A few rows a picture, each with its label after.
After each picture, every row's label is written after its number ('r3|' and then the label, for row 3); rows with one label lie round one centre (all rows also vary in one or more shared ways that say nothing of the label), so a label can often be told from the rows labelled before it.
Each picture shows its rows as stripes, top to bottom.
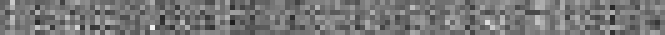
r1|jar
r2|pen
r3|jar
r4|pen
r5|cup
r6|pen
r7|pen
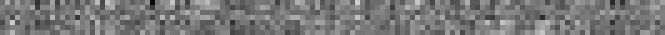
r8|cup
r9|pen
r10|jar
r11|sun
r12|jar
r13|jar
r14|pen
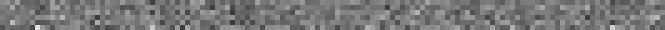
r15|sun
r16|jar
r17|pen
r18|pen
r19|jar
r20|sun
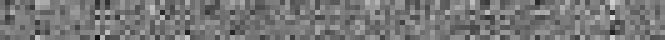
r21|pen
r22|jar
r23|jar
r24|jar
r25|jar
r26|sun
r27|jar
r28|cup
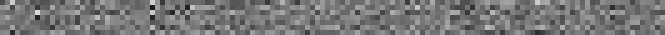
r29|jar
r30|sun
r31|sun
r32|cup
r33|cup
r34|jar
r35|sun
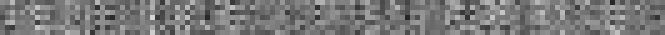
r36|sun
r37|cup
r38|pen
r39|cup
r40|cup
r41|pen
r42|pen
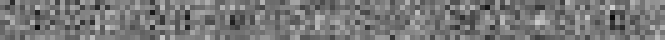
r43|cup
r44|pen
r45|cup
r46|sun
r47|pen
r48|jar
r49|sun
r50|pen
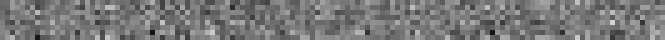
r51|jar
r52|pen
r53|jar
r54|pen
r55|jar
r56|jar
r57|sun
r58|jar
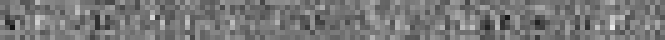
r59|sun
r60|jar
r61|jar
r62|pen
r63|pen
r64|pen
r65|jar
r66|jar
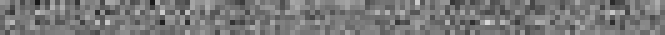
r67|sun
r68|sun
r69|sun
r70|cup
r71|cup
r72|sun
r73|sun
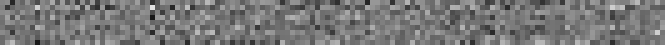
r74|cup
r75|pen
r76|cup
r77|sun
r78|cup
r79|jar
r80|sun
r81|cup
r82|jar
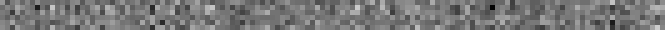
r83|jar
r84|jar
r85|pen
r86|jar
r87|pen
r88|sun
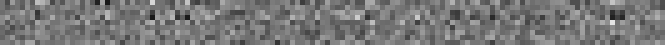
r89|pen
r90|cup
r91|pen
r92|sun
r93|jar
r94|cup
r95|cup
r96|cup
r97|pen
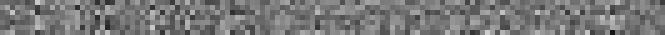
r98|sun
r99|sun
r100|pen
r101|jar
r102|sun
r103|pen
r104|sun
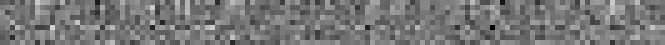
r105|cup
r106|cup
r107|pen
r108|sun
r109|pen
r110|jar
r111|cup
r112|cup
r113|jar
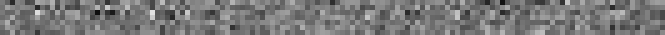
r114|sun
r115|cup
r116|sun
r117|sun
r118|sun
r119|sun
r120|cup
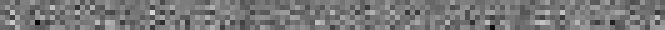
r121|pen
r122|cup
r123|jar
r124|sun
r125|jar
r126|jar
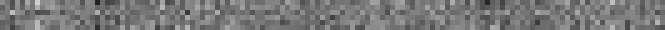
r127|sun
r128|sun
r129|jar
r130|sun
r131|pen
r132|cup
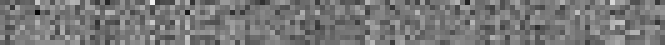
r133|jar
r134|pen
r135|jar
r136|cup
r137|cup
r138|pen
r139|cup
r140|pen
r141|pen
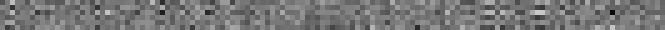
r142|sun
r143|sun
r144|cup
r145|jar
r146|cup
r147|jar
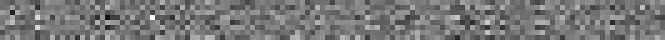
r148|jar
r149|pen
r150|sun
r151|sun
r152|sun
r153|sun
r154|cup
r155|sun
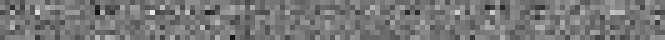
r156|pen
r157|sun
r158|cup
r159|pen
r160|jar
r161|cup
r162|cup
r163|pen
